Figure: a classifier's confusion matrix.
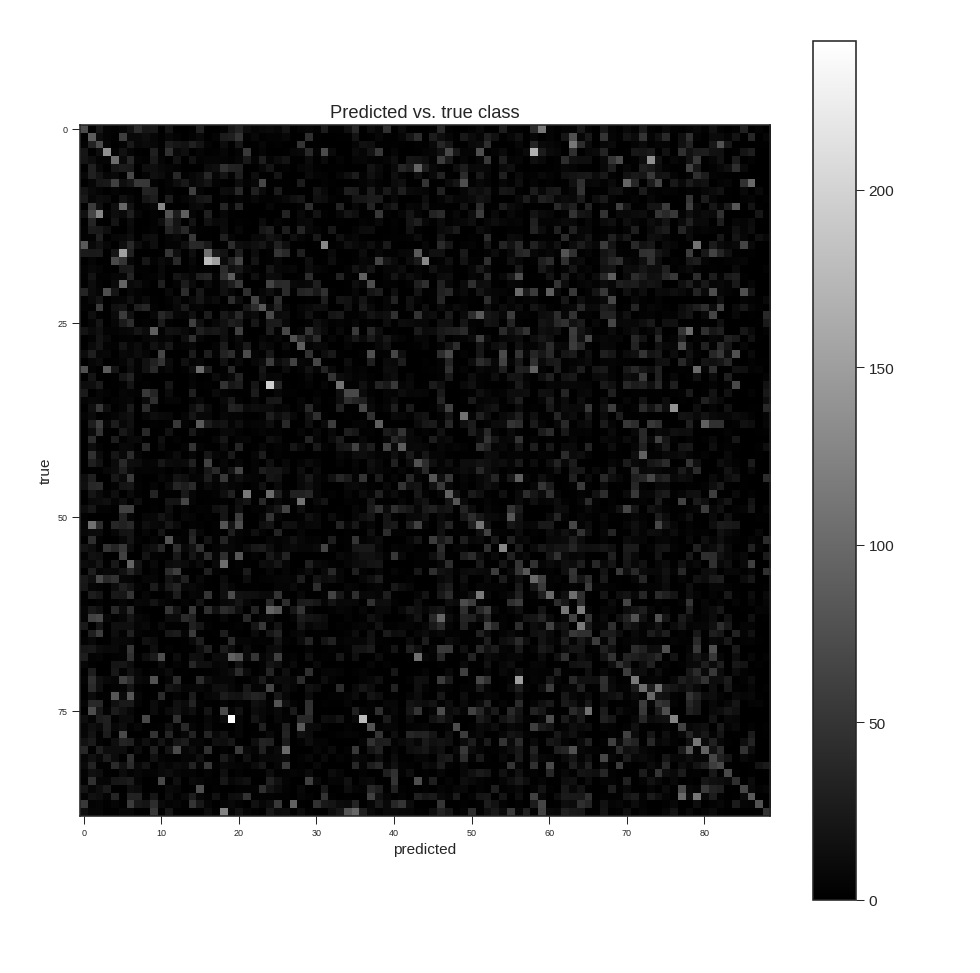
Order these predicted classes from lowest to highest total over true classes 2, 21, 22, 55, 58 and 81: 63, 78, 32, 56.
32, 78, 56, 63
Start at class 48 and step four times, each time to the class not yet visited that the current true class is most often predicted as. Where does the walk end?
49
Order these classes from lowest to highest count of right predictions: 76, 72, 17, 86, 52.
52, 86, 72, 76, 17
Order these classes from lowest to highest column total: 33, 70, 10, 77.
33, 10, 77, 70
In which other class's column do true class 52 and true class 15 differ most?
31
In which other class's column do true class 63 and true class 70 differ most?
46
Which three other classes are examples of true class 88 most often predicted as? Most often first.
18, 35, 34
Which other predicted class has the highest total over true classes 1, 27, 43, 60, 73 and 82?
63
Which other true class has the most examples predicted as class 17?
44
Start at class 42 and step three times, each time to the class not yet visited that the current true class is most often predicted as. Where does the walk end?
25
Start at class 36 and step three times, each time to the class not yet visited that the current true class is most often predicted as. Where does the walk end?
68
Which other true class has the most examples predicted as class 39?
41
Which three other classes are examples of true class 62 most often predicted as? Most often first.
64, 24, 25
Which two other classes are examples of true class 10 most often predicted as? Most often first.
5, 84
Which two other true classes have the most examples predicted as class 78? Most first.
26, 80
